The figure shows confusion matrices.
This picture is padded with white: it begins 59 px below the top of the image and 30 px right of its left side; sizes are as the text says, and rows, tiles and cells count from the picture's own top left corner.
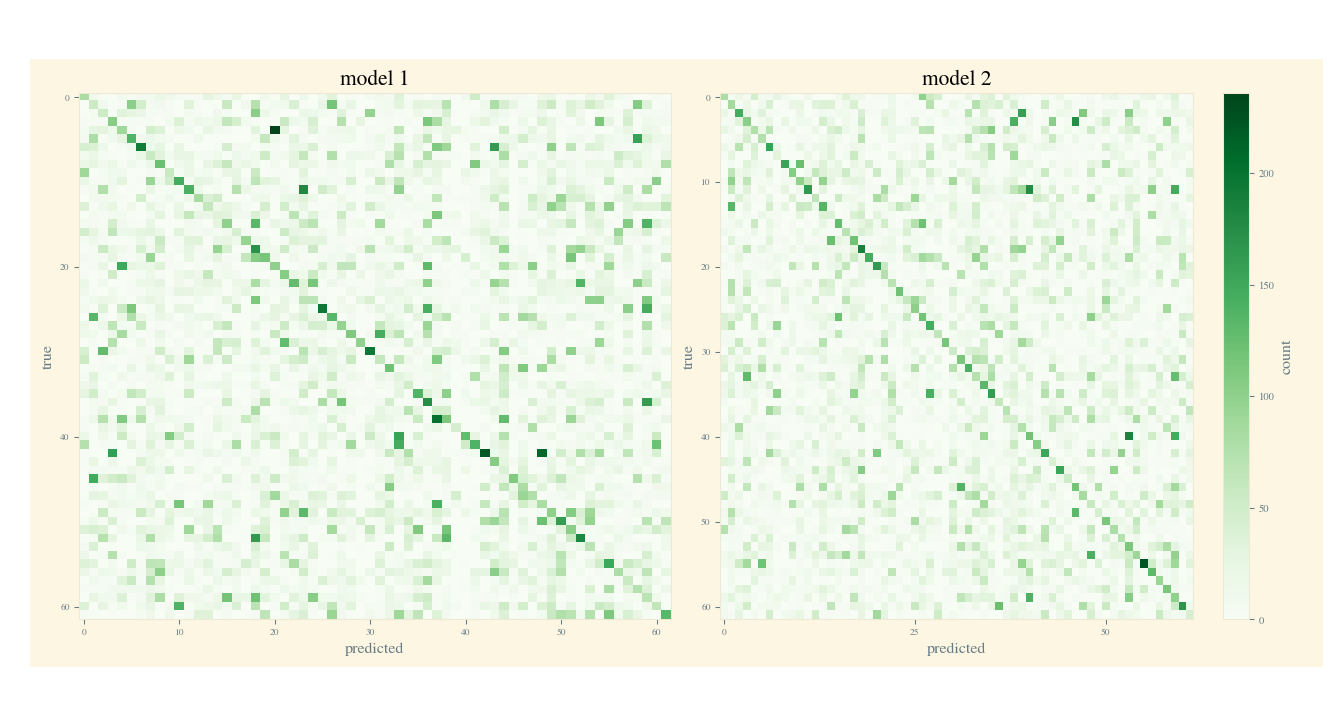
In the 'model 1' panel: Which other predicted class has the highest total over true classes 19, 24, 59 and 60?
18
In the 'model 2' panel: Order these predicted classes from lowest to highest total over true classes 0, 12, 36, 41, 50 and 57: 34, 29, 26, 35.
29, 35, 34, 26
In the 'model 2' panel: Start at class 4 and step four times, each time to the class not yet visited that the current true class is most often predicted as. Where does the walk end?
38
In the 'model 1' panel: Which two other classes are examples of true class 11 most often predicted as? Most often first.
23, 33
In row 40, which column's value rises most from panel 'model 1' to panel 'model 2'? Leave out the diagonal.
53
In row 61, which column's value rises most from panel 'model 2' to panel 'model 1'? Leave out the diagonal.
55
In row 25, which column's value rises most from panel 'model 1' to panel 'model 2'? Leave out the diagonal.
58
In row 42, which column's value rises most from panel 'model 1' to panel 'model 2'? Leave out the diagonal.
20
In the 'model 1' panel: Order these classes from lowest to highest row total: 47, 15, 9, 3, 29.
9, 47, 29, 3, 15
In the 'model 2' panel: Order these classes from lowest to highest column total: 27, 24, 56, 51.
24, 56, 51, 27
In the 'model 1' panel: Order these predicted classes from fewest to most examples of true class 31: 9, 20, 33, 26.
20, 26, 9, 33
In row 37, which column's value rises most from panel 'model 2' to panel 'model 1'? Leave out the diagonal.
18
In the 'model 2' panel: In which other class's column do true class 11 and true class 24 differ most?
40
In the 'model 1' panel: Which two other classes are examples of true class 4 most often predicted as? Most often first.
20, 33
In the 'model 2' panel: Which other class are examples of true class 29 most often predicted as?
39
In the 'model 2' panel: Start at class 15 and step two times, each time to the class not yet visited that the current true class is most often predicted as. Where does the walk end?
48
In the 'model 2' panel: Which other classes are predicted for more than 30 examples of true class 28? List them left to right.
15, 21, 36, 60
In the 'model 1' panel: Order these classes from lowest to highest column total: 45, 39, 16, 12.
39, 45, 12, 16
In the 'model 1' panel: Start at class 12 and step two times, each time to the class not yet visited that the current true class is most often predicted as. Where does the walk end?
48
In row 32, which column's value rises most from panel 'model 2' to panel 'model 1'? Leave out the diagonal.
46
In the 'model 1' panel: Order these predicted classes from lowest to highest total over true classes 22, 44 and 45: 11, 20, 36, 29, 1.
29, 11, 20, 36, 1
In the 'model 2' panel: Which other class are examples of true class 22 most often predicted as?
1
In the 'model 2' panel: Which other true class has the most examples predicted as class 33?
19
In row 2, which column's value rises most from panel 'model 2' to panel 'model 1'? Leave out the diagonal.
30
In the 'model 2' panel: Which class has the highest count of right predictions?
55
